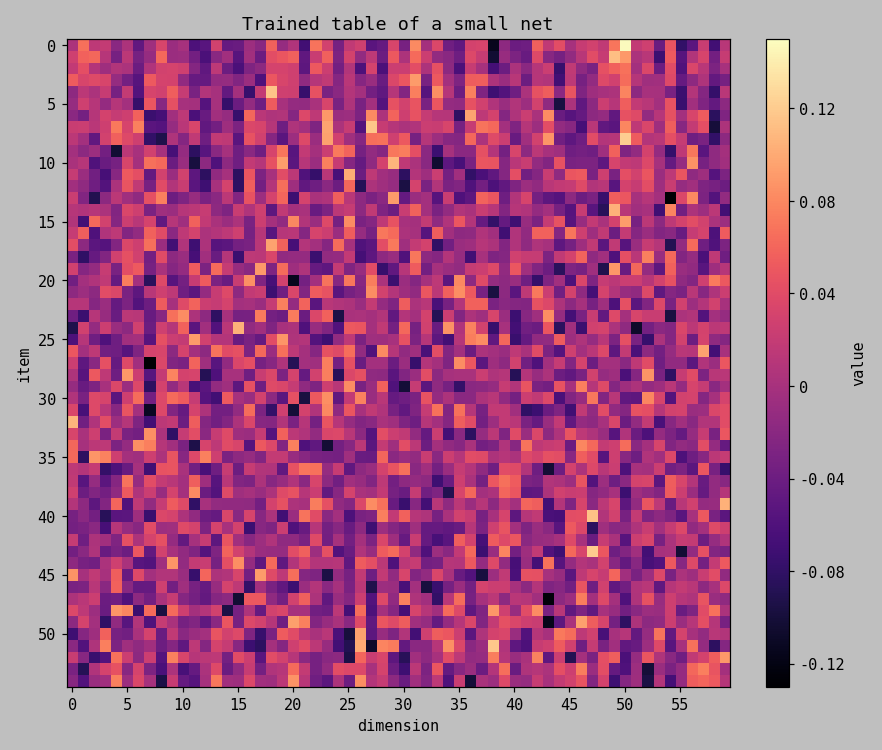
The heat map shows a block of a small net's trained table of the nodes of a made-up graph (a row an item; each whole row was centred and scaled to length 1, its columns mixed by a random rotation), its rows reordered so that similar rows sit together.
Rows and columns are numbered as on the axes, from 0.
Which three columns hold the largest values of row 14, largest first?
49, 54, 31
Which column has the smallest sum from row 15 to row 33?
7
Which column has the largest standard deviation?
50
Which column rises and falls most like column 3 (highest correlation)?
43
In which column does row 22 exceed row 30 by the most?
21
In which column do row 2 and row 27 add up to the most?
23
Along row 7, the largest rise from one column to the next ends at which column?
27
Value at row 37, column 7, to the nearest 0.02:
0.04
